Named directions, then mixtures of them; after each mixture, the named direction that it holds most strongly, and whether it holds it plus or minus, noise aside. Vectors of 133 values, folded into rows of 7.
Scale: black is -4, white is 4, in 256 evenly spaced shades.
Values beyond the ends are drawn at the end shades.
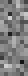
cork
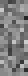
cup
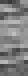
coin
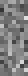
cup, minus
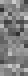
cup, minus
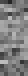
coin, plus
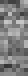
coin, plus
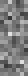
cork, minus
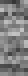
coin, plus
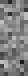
cork, plus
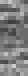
coin, minus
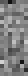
cup, plus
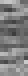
coin, minus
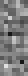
cork, plus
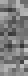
coin, minus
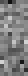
cup, plus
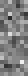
cork, minus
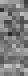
cork, plus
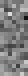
cup, plus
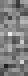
cork, minus
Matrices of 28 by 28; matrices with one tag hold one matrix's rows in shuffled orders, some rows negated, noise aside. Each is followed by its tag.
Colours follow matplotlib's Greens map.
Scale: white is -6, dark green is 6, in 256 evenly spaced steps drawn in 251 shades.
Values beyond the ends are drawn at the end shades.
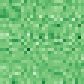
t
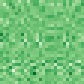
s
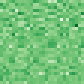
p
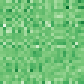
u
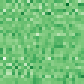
u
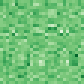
p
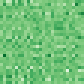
u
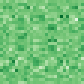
p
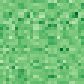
p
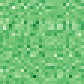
s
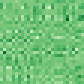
u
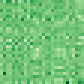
u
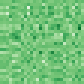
t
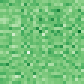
t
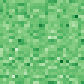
p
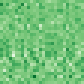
s
